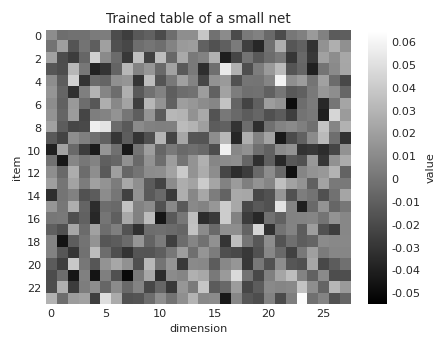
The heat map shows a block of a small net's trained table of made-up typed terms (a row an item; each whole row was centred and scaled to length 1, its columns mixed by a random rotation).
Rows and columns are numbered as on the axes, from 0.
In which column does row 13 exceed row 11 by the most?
21
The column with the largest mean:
13
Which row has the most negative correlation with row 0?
3
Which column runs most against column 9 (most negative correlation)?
4
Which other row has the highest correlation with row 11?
7
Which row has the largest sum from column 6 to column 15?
12
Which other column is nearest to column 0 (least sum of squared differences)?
15
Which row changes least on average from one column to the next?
0
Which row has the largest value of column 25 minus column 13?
9
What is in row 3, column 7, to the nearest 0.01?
0.03
